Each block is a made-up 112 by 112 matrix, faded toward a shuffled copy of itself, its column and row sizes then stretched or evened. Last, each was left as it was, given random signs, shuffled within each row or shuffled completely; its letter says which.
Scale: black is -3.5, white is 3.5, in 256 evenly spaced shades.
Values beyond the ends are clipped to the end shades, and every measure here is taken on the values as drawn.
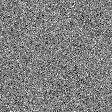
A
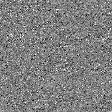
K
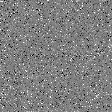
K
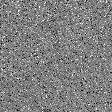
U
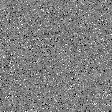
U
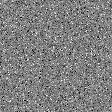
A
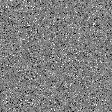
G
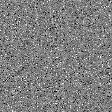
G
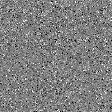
K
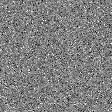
U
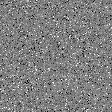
U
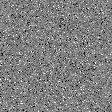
A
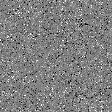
G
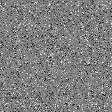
G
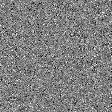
G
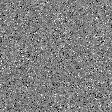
U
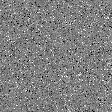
U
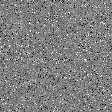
G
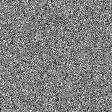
U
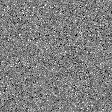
U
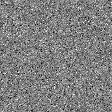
U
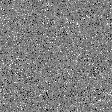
U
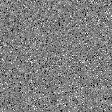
K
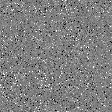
K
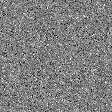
U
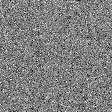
A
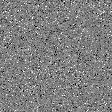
U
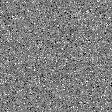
U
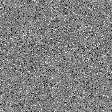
G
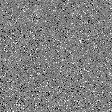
K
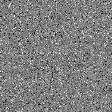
K
